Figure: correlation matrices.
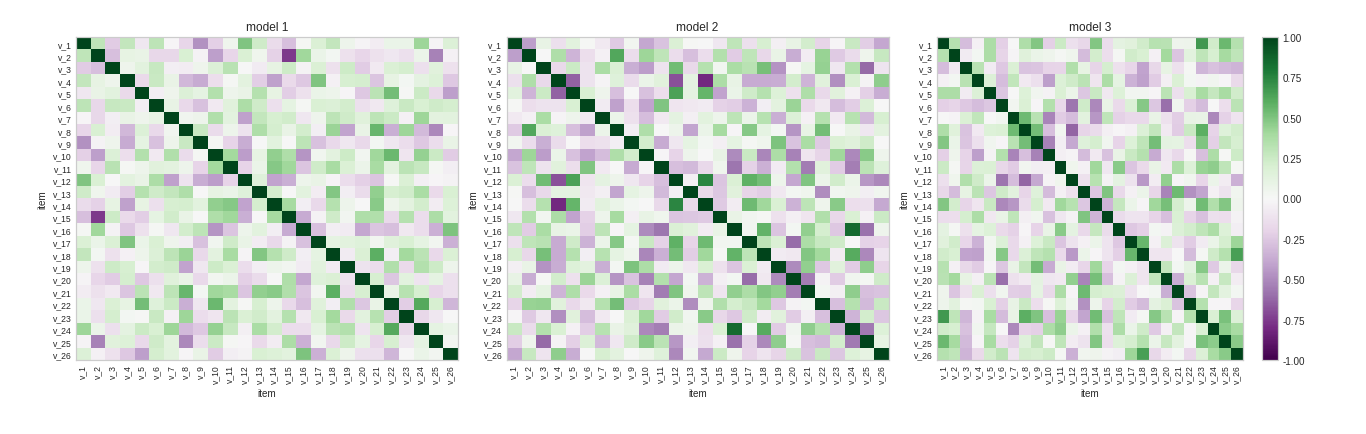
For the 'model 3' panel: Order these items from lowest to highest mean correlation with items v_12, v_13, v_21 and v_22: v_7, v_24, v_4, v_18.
v_18, v_7, v_24, v_4
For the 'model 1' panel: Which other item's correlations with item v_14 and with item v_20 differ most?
v_4
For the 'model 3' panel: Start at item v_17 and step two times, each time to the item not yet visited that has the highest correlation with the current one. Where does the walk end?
v_26
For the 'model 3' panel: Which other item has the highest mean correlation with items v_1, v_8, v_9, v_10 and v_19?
v_23
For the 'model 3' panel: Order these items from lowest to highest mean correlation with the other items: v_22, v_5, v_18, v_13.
v_13, v_22, v_18, v_5
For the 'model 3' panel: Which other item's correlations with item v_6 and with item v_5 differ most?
v_20
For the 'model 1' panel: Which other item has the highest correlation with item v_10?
v_22
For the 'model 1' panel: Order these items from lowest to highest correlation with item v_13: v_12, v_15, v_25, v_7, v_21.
v_25, v_15, v_12, v_7, v_21
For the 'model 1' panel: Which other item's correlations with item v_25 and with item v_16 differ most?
v_2
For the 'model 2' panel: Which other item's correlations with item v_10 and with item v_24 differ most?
v_16
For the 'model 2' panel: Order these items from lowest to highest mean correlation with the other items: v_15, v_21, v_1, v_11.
v_11, v_1, v_15, v_21
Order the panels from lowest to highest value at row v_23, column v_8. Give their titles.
model 2, model 1, model 3
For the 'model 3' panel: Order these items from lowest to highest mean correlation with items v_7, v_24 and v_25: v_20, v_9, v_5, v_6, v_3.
v_3, v_6, v_20, v_9, v_5
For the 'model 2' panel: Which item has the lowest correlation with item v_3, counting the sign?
v_25
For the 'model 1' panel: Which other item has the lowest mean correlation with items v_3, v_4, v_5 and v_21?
v_26
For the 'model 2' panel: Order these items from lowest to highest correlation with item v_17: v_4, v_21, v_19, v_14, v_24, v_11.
v_4, v_11, v_24, v_19, v_21, v_14
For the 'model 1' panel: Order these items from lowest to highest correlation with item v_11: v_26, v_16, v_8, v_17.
v_16, v_26, v_8, v_17
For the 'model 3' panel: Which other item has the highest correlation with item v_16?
v_11
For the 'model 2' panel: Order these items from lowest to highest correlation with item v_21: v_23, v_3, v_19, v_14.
v_23, v_3, v_14, v_19
